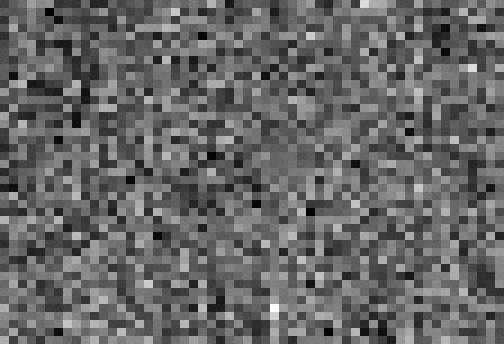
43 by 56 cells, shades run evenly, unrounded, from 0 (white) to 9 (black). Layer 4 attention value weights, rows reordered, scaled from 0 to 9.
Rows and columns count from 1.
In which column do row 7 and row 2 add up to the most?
50
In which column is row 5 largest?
23
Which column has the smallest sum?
34
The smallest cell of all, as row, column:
39, 31
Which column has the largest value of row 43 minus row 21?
44
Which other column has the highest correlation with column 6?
15
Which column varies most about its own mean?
9
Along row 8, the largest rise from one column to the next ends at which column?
20
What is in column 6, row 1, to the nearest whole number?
4
